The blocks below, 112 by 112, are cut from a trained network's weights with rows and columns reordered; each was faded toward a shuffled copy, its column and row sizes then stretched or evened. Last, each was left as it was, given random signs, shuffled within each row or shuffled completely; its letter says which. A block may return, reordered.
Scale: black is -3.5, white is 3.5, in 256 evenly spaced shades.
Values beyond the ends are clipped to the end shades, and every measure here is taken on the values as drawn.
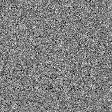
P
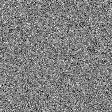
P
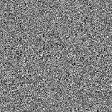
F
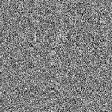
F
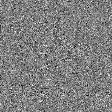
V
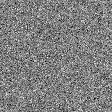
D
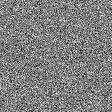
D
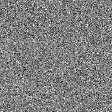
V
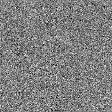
V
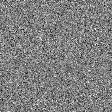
P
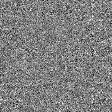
V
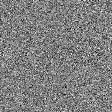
P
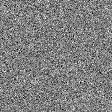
P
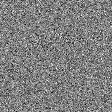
P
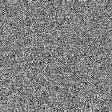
V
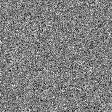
P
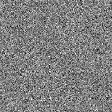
F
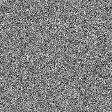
V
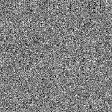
F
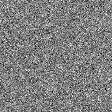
V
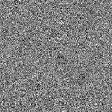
F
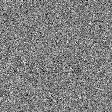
P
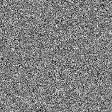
V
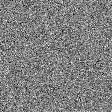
D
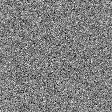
D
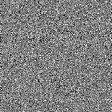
F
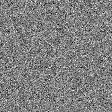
P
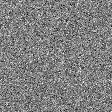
D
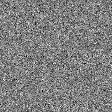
P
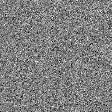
V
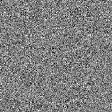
F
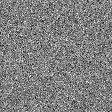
D
